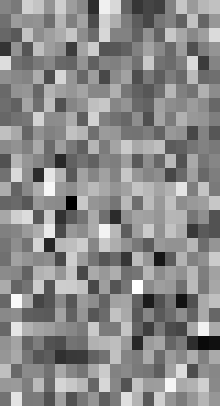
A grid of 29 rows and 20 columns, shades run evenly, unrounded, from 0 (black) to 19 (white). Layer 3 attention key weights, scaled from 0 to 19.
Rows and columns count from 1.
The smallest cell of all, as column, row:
7, 15
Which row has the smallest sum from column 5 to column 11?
26
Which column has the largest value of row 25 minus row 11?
10
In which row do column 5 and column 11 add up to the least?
21
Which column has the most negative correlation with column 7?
12
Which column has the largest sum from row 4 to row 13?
9
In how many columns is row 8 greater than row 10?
9
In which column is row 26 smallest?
6
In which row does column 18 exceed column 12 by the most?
28
